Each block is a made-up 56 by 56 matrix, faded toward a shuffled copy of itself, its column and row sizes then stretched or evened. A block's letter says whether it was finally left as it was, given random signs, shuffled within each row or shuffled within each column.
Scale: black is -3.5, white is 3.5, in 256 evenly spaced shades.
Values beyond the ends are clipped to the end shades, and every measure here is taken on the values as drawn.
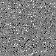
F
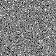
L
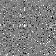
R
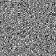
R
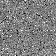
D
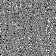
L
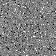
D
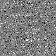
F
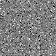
L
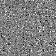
F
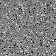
D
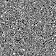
F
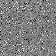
R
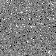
F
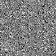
R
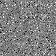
D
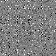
R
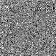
F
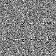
F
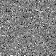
D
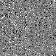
F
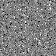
L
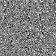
L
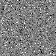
L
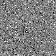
L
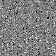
L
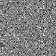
R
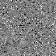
R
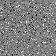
D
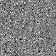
F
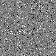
L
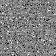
D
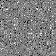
R
